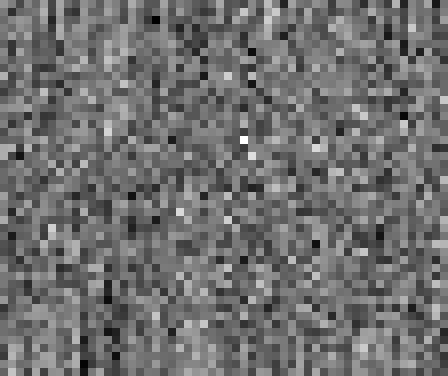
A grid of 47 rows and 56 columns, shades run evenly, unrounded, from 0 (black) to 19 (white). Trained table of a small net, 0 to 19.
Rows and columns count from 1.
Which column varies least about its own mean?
18
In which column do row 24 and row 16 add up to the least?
33
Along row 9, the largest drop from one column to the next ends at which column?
38
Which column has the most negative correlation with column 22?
6
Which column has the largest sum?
24
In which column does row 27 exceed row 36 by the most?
23
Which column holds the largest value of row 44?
46
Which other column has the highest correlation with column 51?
25
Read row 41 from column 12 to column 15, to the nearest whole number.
10 8 5 7
